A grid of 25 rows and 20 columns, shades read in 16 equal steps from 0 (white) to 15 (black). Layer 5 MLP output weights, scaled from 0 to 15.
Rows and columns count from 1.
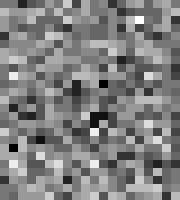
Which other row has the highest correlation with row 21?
5
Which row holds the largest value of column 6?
18
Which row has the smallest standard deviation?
6
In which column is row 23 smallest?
16
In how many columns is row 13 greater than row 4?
7
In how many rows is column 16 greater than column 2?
10
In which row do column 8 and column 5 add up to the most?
4
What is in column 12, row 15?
14
